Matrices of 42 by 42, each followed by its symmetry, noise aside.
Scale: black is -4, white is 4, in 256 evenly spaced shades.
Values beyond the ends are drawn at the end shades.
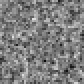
symmetric.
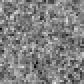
symmetric.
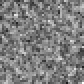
symmetric.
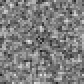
symmetric.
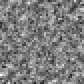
same after a half turn.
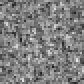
same after a half turn.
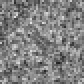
symmetric.
